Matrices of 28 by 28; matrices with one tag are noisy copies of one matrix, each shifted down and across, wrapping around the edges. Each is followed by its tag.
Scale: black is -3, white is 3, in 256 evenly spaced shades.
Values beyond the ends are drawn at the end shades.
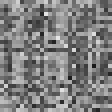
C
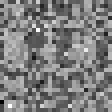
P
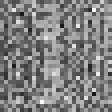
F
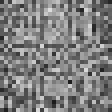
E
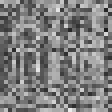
C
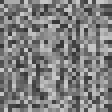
F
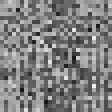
E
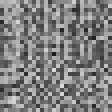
F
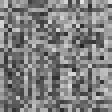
C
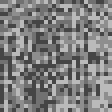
E
